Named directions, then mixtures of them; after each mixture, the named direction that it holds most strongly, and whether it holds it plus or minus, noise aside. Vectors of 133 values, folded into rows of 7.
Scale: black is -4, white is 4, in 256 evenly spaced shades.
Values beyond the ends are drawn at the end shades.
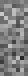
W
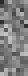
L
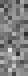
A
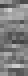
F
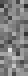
A, plus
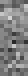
F, plus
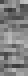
F, minus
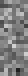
L, plus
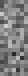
W, plus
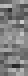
F, minus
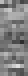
F, plus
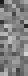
L, plus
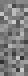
W, plus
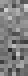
A, minus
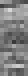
F, plus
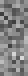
W, minus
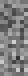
W, minus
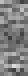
F, plus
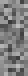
W, minus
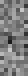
A, plus
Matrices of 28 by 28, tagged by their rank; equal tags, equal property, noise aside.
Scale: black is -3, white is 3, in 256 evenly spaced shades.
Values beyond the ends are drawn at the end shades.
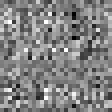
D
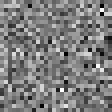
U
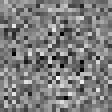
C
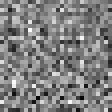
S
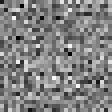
C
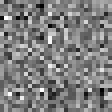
S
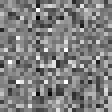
S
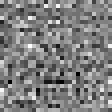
U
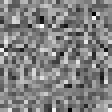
C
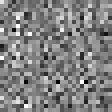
S
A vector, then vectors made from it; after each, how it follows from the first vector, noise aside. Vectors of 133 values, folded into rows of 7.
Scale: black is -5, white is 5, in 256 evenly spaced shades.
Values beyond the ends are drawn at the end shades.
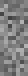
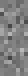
partly zeroed.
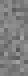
reversed, shrunk.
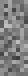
reversed.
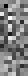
negated, scaled up.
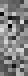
scaled up.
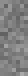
wrapped around, negated, shrunk.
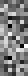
scaled up.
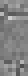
negated, partly zeroed.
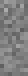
wrapped around, negated, shrunk.
